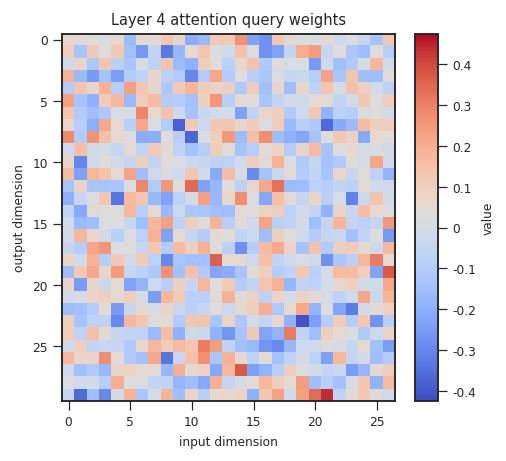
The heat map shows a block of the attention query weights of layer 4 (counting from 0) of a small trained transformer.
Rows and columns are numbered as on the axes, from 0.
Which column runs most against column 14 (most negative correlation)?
23
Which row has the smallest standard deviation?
9
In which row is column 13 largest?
8
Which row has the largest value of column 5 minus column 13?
14
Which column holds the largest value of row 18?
12
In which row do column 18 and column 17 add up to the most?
17
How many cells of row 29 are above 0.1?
8
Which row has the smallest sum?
3
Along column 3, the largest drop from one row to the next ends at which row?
27
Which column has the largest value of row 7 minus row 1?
6
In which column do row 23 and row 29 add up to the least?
1
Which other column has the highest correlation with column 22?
2
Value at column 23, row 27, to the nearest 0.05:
-0.25
